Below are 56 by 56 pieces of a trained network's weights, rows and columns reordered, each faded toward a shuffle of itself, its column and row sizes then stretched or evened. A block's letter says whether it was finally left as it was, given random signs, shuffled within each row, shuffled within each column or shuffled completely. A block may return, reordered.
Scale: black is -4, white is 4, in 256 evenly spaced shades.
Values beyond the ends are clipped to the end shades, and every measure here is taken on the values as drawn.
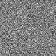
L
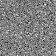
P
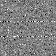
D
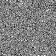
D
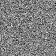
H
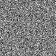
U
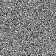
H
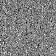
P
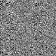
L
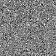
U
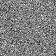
D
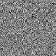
L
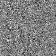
P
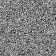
D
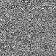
L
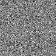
U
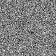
P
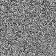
D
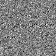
D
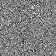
D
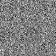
L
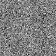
U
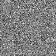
U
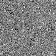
D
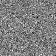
D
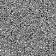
P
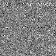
U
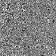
U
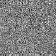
L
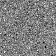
P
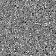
P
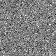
H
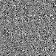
U
